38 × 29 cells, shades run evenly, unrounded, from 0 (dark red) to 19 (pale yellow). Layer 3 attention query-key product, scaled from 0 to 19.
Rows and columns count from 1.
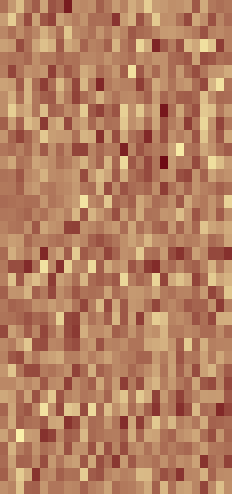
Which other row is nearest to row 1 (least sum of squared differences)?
19
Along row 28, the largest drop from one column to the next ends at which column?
23
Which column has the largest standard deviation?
6
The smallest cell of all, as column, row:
21, 13
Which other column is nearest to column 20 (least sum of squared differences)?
8
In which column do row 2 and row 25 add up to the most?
20
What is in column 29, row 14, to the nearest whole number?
11
